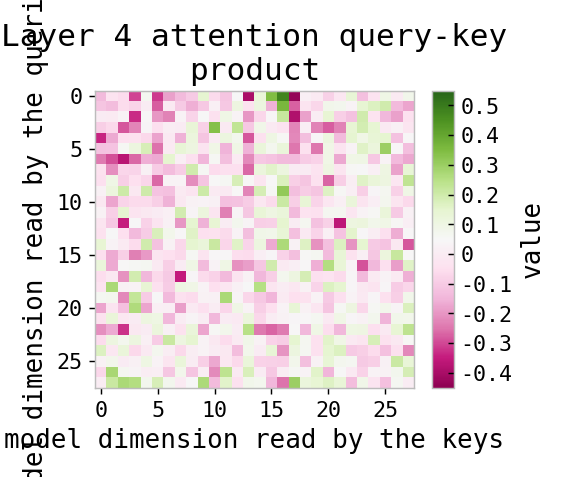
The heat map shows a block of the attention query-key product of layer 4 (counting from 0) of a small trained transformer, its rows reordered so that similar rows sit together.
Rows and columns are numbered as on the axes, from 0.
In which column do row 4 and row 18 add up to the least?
0
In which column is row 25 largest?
26
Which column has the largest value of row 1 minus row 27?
16
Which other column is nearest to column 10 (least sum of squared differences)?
12
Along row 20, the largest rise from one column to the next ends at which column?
3
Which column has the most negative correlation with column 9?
22
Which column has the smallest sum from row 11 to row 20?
2
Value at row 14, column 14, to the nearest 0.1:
0.1
